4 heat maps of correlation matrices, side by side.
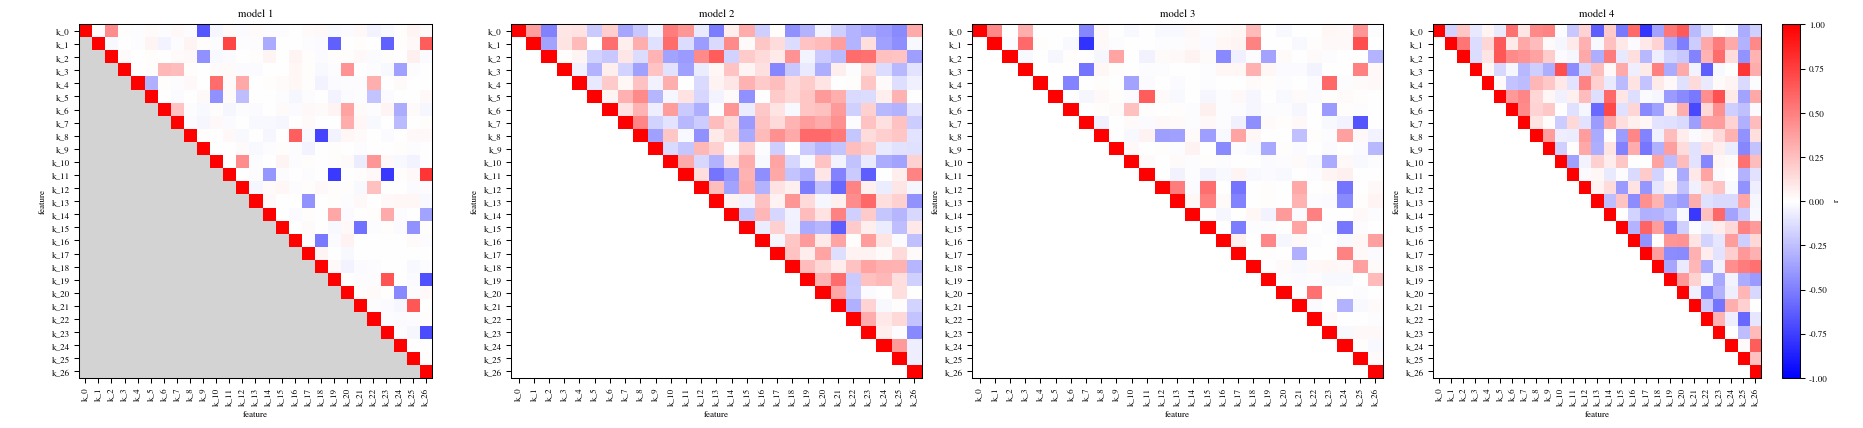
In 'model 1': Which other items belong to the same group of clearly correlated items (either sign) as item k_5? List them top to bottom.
k_4, k_10, k_12, k_22
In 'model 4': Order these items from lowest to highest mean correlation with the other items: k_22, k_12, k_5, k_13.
k_13, k_22, k_12, k_5
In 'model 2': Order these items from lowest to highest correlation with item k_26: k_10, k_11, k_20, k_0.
k_20, k_10, k_0, k_11
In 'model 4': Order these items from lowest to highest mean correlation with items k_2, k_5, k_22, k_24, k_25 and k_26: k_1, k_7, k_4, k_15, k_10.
k_4, k_10, k_15, k_7, k_1
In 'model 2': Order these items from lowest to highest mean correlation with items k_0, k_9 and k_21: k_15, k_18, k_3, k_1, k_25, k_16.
k_25, k_18, k_15, k_16, k_3, k_1
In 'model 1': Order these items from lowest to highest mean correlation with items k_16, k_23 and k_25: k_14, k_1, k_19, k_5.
k_1, k_5, k_14, k_19
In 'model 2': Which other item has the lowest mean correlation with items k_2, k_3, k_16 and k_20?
k_11
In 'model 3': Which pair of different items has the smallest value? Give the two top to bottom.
k_1, k_7
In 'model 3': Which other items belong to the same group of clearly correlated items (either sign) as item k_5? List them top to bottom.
k_11
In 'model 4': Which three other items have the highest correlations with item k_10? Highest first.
k_3, k_25, k_18
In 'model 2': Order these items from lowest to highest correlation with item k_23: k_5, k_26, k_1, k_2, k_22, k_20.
k_26, k_5, k_20, k_1, k_22, k_2
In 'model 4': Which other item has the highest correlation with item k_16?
k_0
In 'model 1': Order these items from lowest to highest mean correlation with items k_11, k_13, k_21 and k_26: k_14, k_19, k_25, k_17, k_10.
k_19, k_14, k_17, k_10, k_25
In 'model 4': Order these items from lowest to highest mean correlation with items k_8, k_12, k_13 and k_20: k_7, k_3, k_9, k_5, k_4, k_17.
k_17, k_7, k_5, k_3, k_9, k_4
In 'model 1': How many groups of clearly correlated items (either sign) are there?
7
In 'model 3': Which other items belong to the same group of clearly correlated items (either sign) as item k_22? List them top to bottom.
k_14, k_20
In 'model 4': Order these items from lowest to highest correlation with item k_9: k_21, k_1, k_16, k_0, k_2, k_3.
k_3, k_21, k_1, k_2, k_16, k_0
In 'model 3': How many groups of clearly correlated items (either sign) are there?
6
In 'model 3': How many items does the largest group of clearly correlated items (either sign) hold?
7
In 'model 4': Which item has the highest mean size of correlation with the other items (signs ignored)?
k_25
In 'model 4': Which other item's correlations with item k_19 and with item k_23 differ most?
k_5
